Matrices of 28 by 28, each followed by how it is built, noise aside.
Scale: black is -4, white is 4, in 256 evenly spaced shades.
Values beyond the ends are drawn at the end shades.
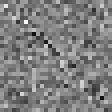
banded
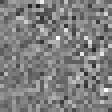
upper triangular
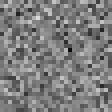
noise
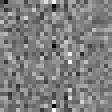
uneven columns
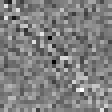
banded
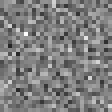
noise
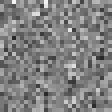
uneven columns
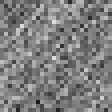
Hankel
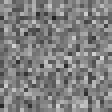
blocks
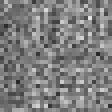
blocks
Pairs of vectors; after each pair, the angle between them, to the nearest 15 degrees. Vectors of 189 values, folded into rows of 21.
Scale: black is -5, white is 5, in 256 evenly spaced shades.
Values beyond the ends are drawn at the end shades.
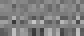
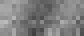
60 degrees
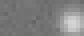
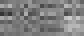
60 degrees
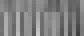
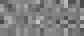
75 degrees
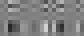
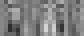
45 degrees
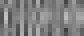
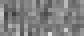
135 degrees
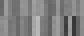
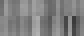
15 degrees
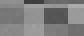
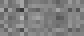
75 degrees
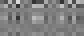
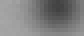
90 degrees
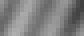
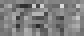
105 degrees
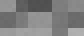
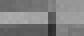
105 degrees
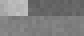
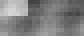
30 degrees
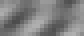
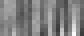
75 degrees
